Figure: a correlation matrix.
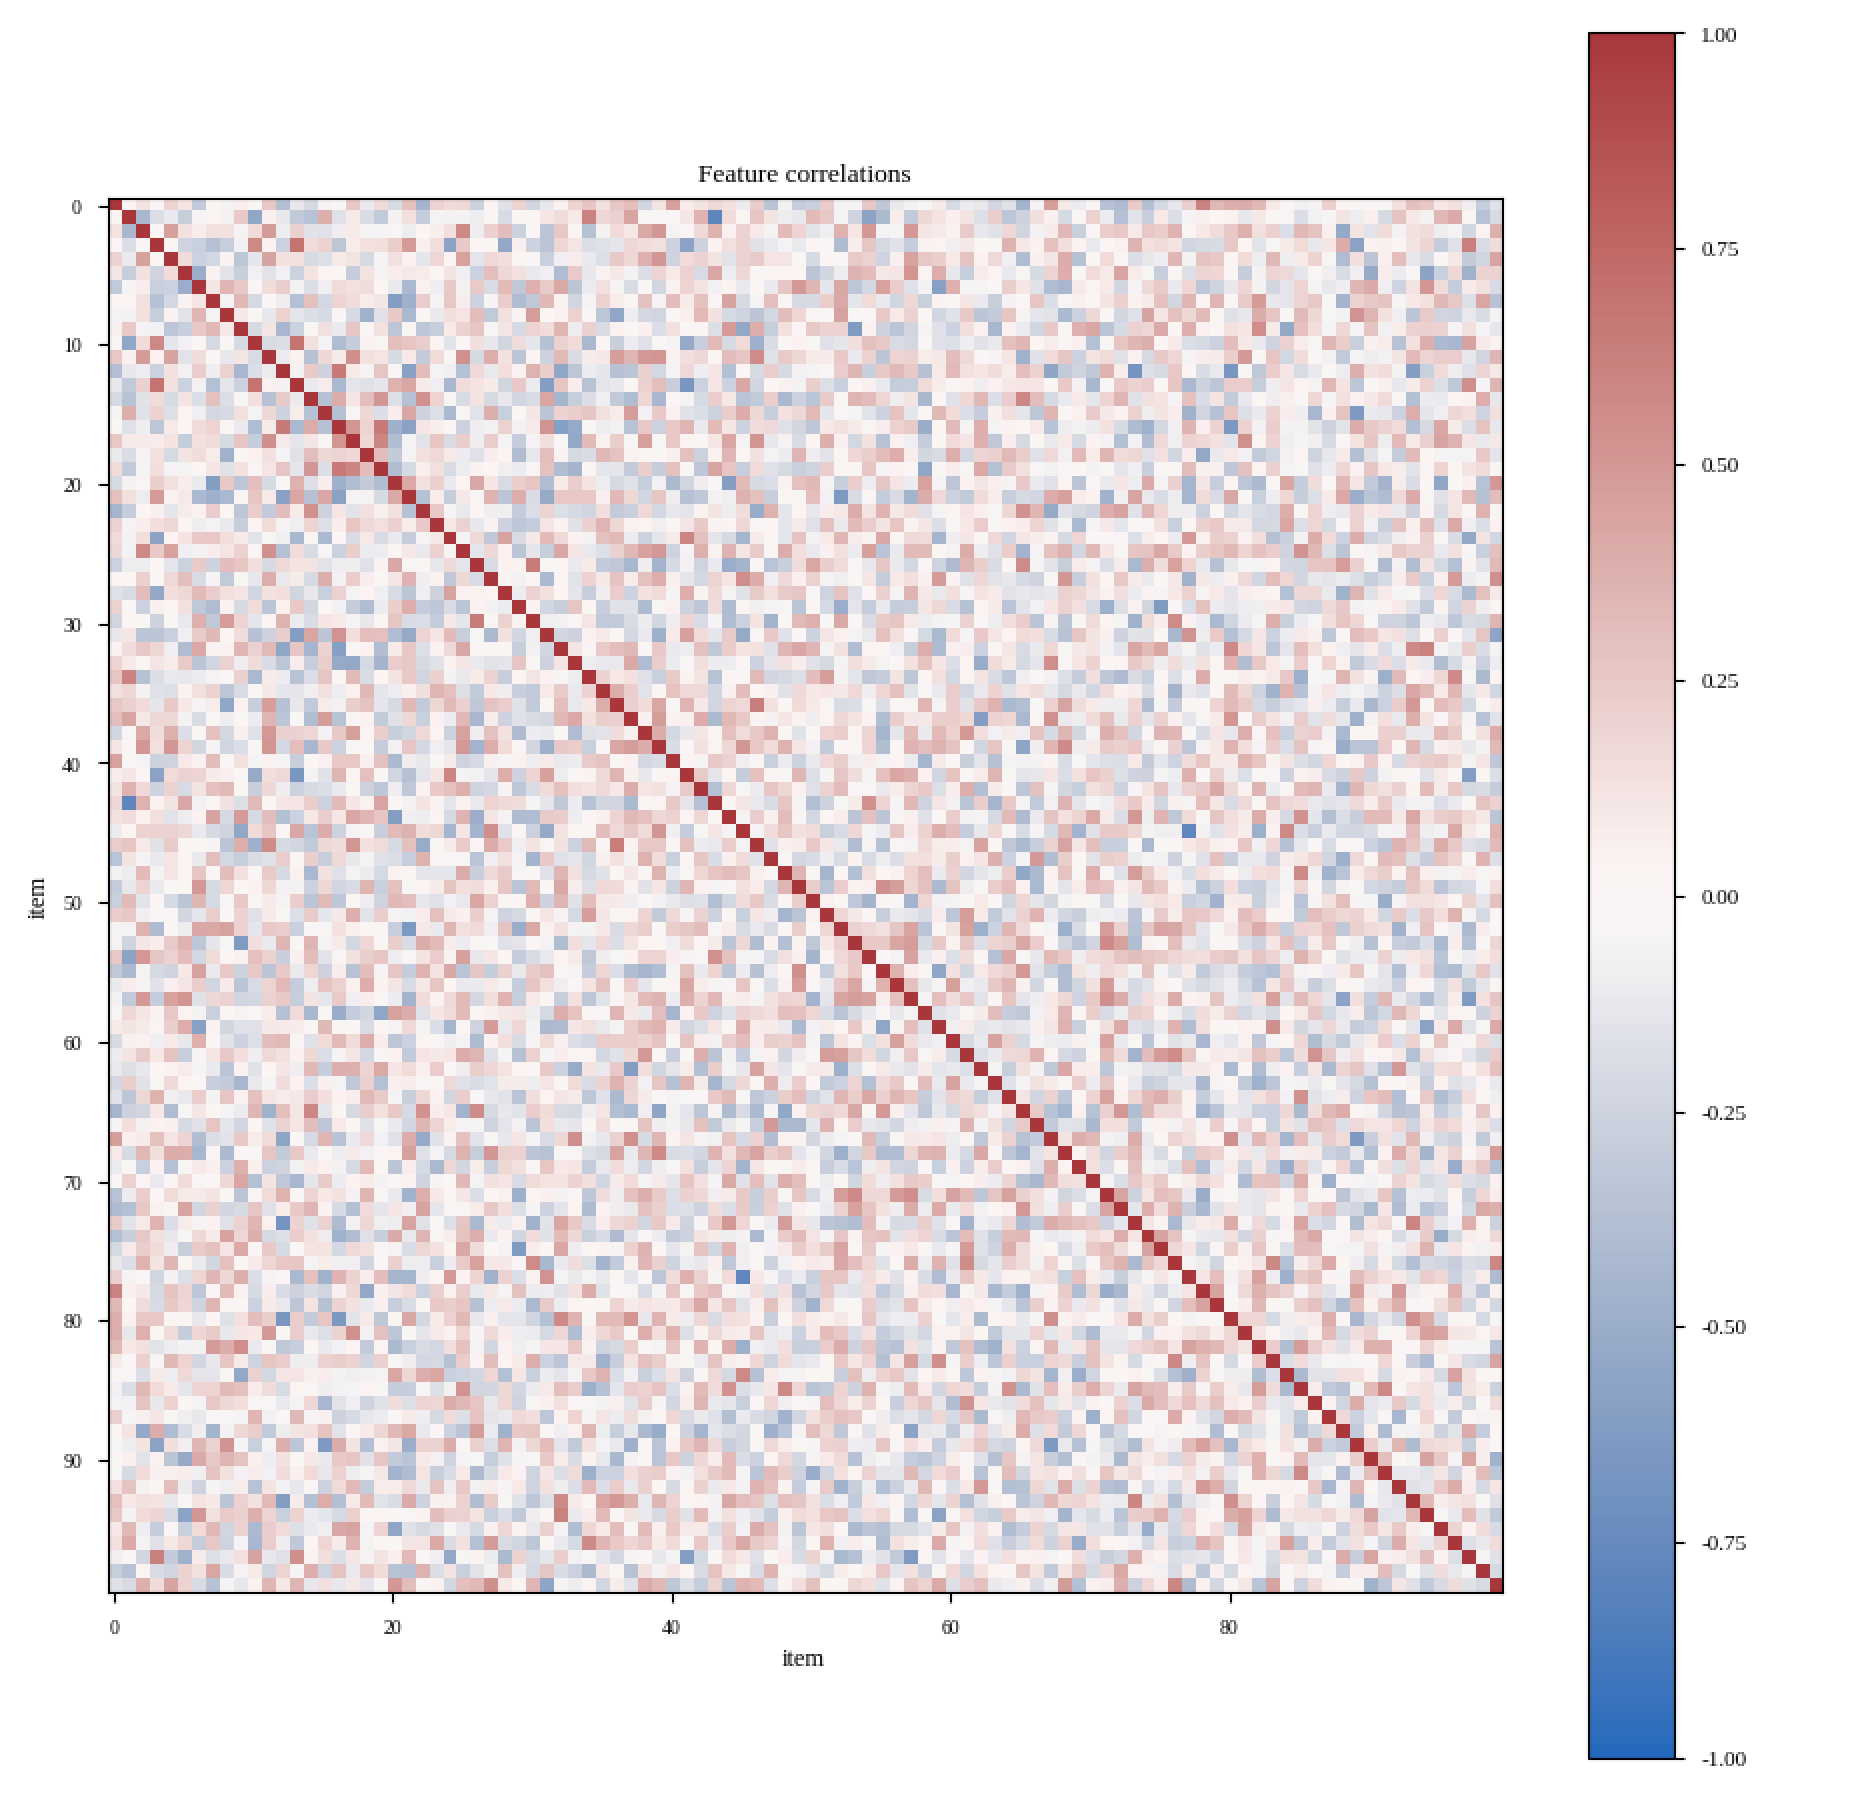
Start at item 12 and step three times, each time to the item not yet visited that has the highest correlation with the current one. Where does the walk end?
17
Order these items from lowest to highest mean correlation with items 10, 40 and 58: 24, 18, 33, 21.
18, 24, 33, 21
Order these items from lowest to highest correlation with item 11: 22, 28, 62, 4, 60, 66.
22, 66, 62, 28, 60, 4
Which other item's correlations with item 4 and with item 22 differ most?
65
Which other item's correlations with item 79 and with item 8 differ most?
30
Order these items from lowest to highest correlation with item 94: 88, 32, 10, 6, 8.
88, 8, 10, 6, 32
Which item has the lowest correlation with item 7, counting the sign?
20
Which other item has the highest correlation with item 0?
78
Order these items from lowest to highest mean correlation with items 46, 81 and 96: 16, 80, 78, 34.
80, 16, 78, 34
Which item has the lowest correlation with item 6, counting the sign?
59
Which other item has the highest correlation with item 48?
85
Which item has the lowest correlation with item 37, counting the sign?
62
